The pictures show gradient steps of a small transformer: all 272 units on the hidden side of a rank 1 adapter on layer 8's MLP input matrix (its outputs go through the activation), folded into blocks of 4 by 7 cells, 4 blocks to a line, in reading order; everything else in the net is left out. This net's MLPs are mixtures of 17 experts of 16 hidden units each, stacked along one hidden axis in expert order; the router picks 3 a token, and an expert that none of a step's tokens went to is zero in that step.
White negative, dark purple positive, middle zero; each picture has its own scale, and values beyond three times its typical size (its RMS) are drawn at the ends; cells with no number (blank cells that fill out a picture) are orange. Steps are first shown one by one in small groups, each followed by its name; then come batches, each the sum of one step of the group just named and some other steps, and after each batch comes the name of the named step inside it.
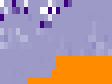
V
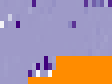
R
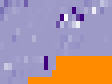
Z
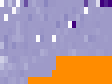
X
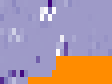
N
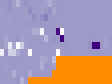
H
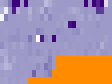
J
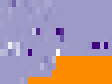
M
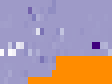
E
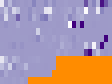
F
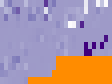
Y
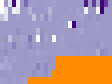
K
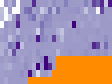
R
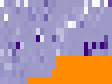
Y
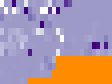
V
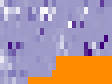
F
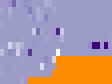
M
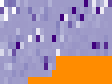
Z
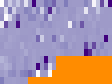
R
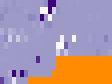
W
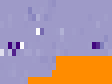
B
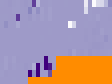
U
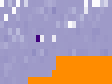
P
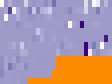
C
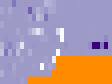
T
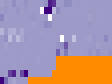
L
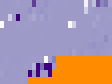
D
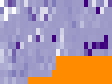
T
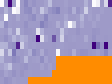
P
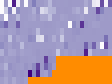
C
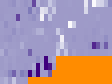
U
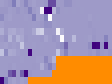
L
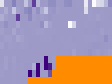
U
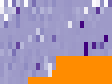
C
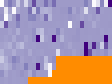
C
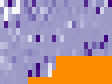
P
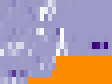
T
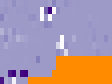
L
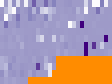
C
